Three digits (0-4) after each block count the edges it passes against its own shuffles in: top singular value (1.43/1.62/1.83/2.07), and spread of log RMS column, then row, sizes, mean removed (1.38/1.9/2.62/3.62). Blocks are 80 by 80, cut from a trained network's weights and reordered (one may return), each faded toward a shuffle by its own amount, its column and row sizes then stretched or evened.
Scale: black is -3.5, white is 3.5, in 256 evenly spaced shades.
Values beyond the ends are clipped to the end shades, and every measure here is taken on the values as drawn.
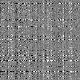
4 2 3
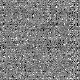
1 2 0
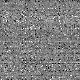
1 1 2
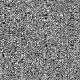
2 1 1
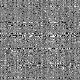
2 0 3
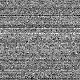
4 0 2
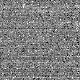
2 1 0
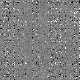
0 3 2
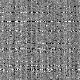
4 0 3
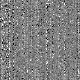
1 3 0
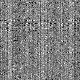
4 0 2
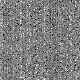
1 1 0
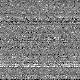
4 1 3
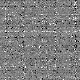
2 2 2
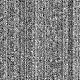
4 0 0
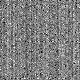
3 0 1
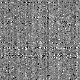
2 1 2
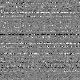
4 0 3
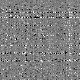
2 1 3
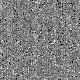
0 0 0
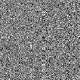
3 2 1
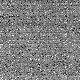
1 0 0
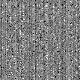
3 2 0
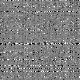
1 0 3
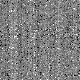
1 1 1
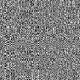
4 2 1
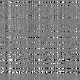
4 2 4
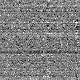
3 1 1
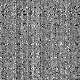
3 1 2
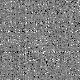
0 0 2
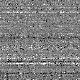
4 1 3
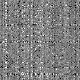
3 2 2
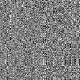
4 3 0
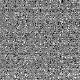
1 2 0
